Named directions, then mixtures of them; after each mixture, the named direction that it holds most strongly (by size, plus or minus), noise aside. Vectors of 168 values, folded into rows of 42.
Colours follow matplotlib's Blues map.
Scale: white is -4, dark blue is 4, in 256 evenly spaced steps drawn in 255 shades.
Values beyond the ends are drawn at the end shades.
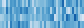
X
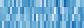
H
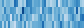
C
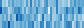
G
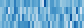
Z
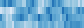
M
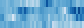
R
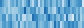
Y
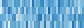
G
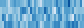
Y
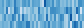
Z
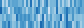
G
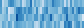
G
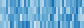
X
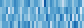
Z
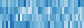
Z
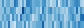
C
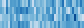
X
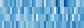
H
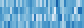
H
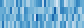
H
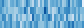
Y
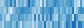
H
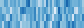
H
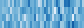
H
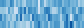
Z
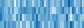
Z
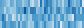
Y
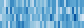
X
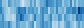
R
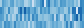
Z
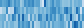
Z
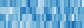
Y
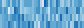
Z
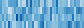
G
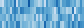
H
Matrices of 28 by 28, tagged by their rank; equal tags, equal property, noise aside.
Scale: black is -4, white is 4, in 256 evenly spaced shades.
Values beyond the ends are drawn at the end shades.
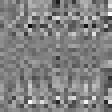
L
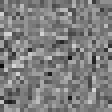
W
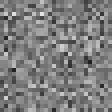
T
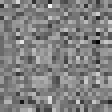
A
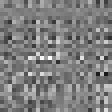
L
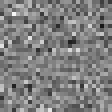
T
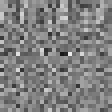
L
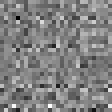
A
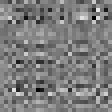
L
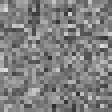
W
